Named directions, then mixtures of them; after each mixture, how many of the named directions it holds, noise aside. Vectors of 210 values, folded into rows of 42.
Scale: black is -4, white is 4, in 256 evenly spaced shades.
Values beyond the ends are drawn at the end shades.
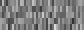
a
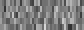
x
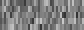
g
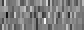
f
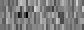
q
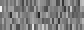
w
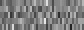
four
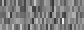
three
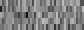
four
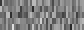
four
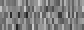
three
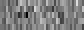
one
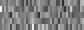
one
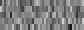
four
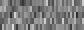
three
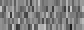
four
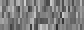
two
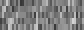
two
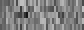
one
